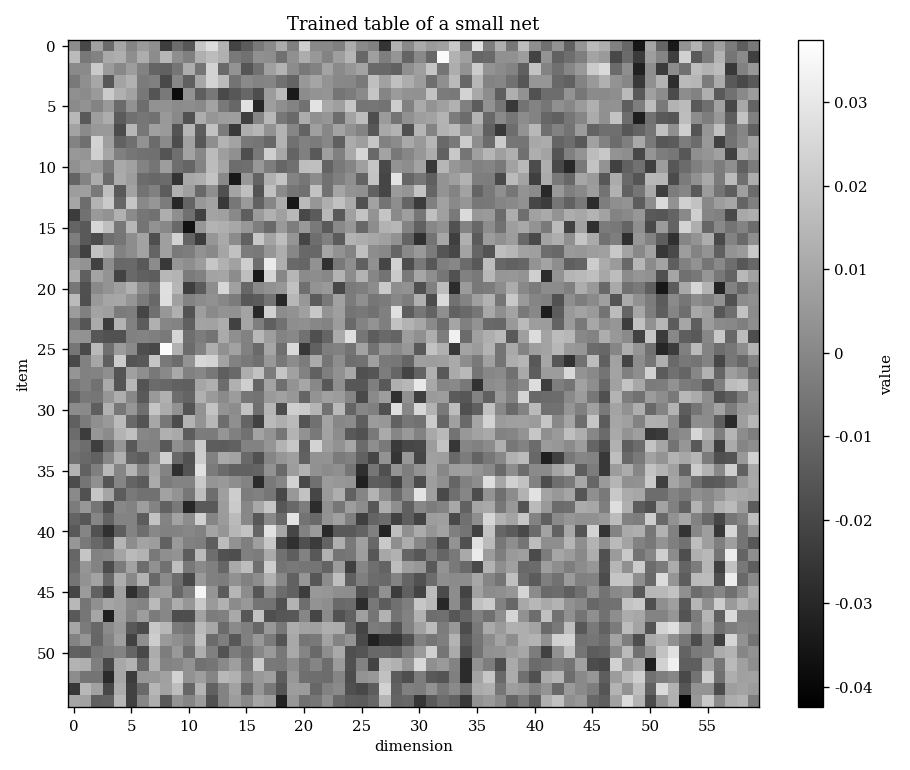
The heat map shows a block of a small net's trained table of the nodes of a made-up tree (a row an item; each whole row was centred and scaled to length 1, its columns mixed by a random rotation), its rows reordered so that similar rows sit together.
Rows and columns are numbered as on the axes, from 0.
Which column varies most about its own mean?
51
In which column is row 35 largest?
11
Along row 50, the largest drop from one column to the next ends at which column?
53
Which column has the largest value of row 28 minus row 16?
30
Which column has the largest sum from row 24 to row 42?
47
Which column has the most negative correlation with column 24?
49
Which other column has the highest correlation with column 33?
56
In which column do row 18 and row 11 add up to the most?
28
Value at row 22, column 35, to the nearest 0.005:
-0.005
